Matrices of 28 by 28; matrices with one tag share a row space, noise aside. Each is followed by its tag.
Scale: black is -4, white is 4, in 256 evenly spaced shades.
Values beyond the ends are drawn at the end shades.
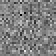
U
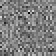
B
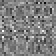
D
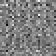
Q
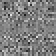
B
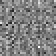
Q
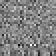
U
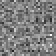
D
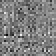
B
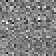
Q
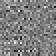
U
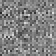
B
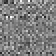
B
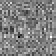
B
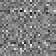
U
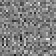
U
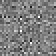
U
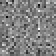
Q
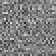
B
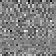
B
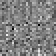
Q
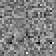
D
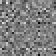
Q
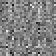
Q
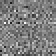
B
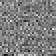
B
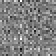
U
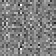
U
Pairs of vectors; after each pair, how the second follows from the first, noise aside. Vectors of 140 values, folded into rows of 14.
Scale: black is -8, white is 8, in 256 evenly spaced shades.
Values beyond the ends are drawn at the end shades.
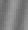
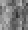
wrapped around, scaled up.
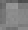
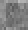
negated.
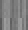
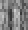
wrapped around, scaled up.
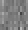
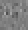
wrapped around, negated, partly zeroed.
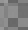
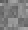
negated.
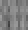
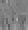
wrapped around, negated, partly zeroed.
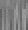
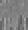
wrapped around, negated, partly zeroed.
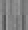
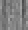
reversed.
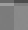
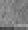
reversed.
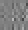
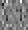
wrapped around, scaled up.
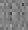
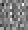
negated, scaled up.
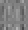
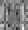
negated, scaled up.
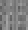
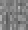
negated.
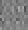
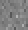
wrapped around, negated, partly zeroed.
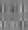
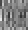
wrapped around, scaled up.
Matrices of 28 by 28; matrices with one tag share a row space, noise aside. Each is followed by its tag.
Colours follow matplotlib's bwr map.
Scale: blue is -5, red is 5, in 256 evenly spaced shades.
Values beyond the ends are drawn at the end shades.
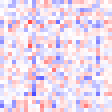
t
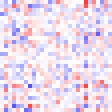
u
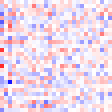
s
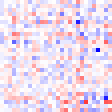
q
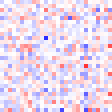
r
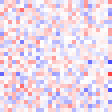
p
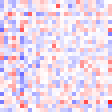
p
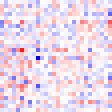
p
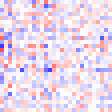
s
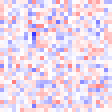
t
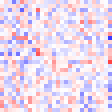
p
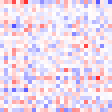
u
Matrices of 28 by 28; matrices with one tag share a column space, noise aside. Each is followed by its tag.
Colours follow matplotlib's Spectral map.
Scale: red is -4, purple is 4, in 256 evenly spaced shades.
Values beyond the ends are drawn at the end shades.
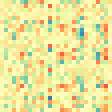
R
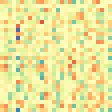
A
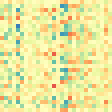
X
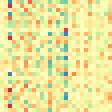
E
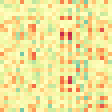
R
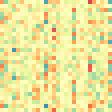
A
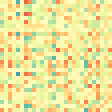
E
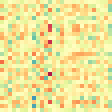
X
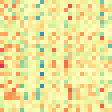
E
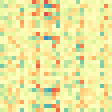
E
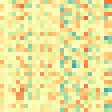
E
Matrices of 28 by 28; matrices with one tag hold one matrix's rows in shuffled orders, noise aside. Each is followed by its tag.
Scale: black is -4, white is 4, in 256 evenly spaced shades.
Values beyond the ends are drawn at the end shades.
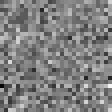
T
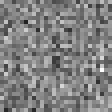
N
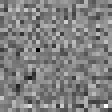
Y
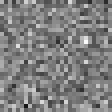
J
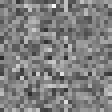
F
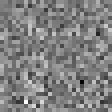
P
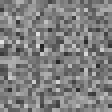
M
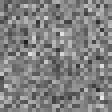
N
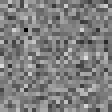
J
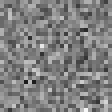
J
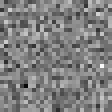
N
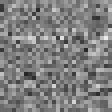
Y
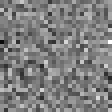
T
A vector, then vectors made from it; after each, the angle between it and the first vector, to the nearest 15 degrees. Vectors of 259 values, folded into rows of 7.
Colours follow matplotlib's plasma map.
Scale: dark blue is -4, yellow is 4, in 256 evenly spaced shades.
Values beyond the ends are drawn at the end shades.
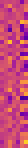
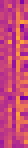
45 degrees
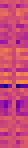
75 degrees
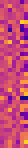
15 degrees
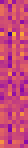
120 degrees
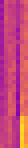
90 degrees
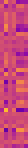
90 degrees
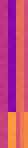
90 degrees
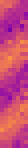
75 degrees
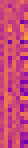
150 degrees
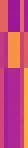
90 degrees
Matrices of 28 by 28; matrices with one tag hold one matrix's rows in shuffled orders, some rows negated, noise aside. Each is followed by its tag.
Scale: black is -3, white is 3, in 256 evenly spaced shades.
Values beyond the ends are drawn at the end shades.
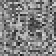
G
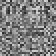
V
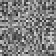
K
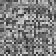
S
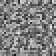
G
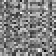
G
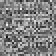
S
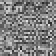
S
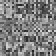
S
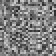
G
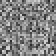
V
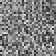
K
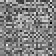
S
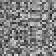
G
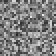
G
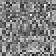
V
